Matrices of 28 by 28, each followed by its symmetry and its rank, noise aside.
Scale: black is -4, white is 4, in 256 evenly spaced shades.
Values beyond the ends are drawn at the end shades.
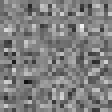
antisymmetric, rank four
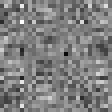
no symmetry, rank four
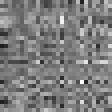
no symmetry, rank four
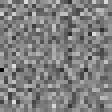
no symmetry, rank six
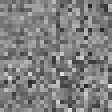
no symmetry, rank eight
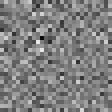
antisymmetric, rank six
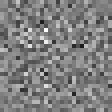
no symmetry, rank six
